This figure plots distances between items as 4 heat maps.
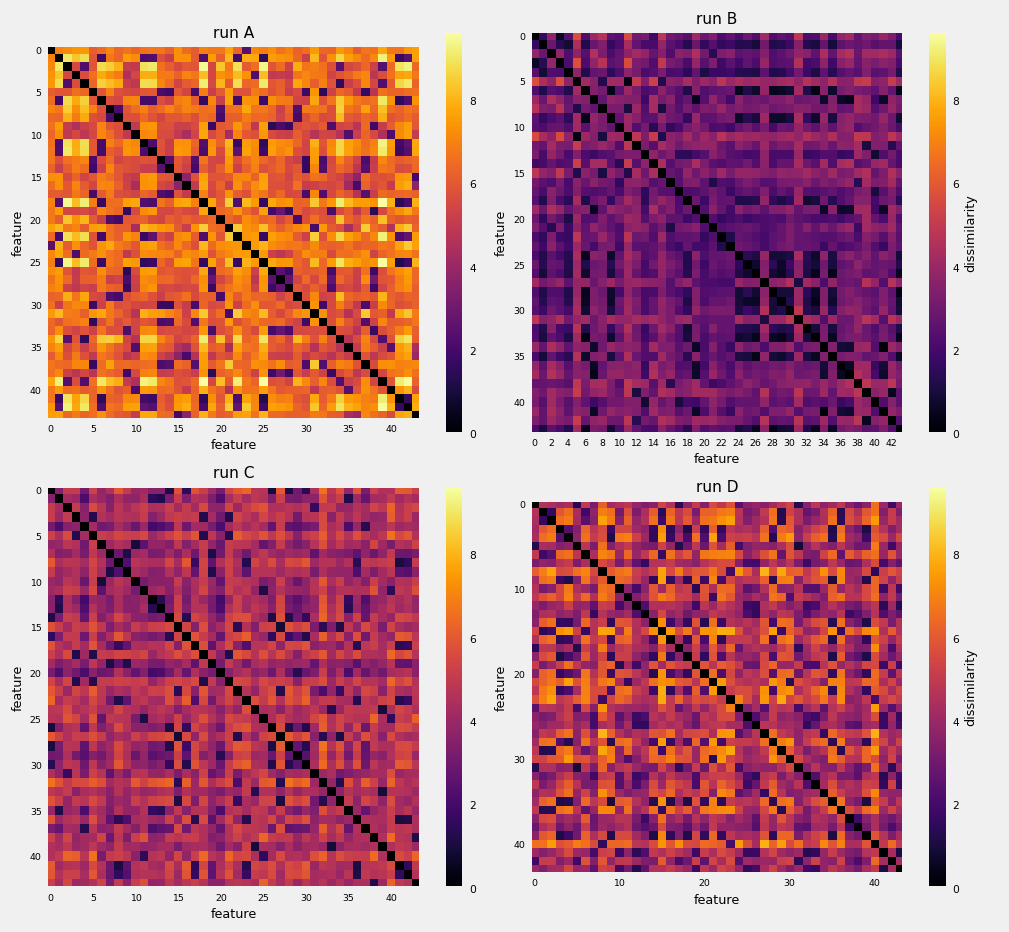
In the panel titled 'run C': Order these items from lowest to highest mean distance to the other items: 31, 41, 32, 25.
31, 41, 25, 32
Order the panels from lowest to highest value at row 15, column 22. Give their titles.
run C, run B, run A, run D
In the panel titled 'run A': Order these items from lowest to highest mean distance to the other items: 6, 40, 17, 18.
17, 6, 40, 18
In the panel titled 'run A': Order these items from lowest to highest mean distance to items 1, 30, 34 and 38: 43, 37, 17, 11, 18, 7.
17, 37, 11, 18, 43, 7
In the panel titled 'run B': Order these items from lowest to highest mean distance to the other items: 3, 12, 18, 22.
18, 22, 3, 12
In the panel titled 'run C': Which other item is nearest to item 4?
37
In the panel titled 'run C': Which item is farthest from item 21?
40
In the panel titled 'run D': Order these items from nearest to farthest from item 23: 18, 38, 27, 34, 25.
38, 18, 25, 34, 27
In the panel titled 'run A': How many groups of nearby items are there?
11
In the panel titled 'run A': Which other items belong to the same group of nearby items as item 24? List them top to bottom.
3
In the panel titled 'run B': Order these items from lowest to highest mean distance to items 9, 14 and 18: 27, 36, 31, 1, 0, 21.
1, 0, 21, 36, 27, 31
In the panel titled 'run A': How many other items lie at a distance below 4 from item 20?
3
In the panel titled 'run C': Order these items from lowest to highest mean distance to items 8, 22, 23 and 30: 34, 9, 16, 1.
9, 34, 1, 16
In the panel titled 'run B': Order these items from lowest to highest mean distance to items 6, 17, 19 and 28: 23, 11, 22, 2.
23, 22, 2, 11
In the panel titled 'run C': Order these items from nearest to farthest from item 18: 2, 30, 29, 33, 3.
3, 29, 33, 30, 2
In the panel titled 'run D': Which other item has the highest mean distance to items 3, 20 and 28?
15
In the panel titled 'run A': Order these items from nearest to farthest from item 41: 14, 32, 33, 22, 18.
18, 22, 14, 32, 33
